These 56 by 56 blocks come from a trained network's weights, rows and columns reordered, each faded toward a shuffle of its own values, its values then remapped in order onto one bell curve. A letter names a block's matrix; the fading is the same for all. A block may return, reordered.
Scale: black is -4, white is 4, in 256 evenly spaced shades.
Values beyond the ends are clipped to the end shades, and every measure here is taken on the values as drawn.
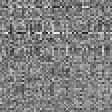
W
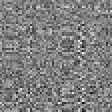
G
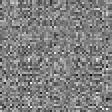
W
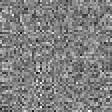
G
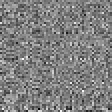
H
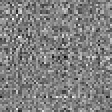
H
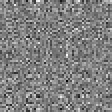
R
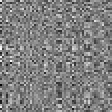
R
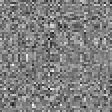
R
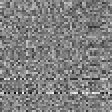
W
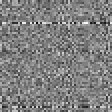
W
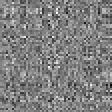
W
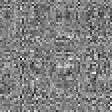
R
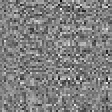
R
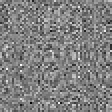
G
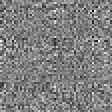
G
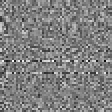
W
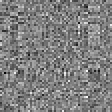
G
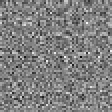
H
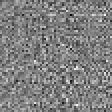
R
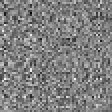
G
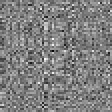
R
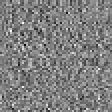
G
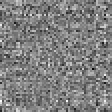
G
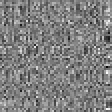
R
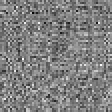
H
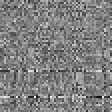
W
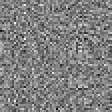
G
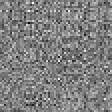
H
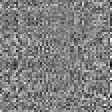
R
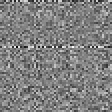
W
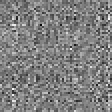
W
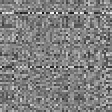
W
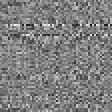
W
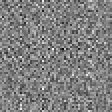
G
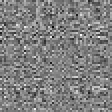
R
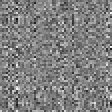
R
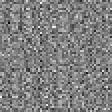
H
